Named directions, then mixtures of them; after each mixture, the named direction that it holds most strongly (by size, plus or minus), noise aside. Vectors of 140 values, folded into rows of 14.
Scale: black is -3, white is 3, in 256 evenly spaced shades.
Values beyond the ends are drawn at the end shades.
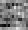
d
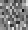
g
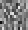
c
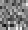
g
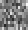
c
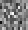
c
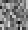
c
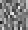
c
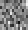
g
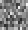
c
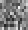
c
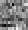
d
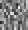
c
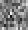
c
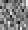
g
